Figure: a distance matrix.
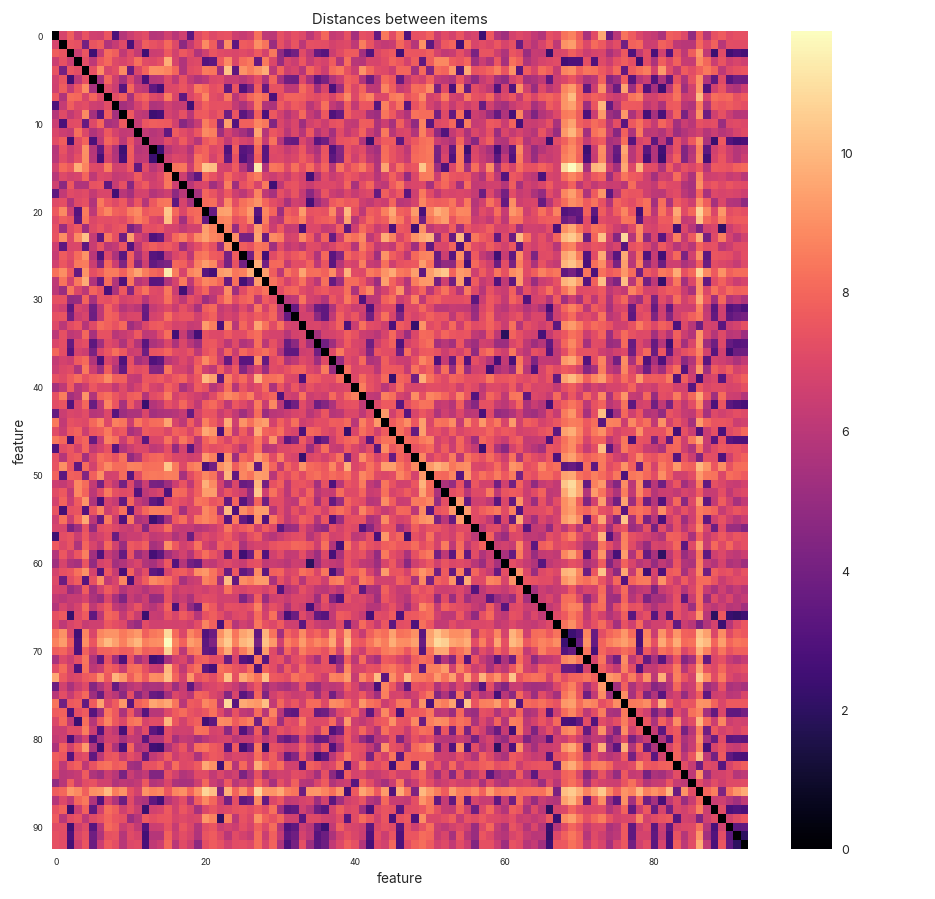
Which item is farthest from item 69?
15
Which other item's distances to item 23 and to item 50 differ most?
76
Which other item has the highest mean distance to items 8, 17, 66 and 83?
69
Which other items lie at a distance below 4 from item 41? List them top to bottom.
30, 56, 63
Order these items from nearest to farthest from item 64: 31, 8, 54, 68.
8, 31, 54, 68
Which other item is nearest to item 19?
34
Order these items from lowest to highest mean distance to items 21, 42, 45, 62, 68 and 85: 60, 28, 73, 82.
60, 82, 73, 28
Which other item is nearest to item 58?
38
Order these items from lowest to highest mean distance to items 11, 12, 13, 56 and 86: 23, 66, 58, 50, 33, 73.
66, 33, 23, 58, 50, 73
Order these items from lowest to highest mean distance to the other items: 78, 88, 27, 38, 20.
88, 38, 78, 20, 27
